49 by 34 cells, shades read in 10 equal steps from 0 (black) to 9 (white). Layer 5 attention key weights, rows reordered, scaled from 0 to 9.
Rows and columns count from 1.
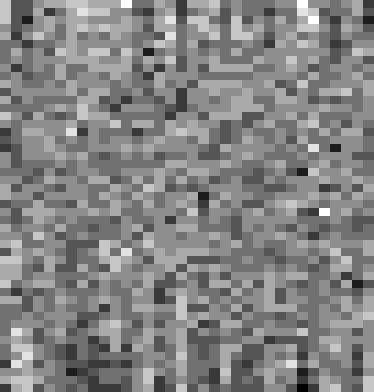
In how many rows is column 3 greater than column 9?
18
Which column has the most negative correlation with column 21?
7
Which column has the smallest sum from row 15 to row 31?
2
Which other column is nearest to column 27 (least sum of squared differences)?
26
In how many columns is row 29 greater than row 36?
13
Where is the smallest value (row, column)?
49, 28
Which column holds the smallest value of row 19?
31
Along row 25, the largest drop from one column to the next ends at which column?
19
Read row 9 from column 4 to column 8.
5 4 6 4 4
